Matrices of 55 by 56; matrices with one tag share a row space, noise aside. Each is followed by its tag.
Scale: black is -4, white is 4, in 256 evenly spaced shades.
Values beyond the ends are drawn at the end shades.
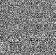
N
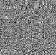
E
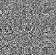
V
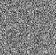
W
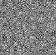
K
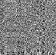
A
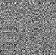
E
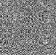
V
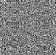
W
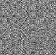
K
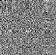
V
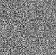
K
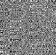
N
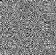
V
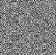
W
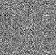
V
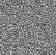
W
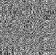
V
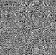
E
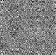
N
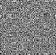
W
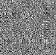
V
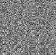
K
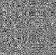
K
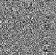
V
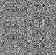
A
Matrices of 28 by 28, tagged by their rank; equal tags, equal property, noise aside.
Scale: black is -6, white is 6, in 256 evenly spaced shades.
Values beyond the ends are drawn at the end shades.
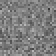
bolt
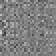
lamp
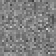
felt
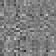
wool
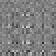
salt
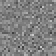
bolt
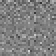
felt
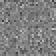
bolt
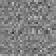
felt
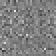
felt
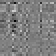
salt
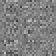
lamp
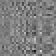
wool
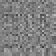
wool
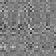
lamp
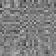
lamp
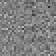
felt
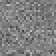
felt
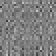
wool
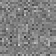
felt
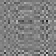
salt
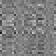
wool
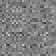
lamp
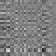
salt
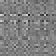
salt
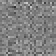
wool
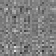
lamp
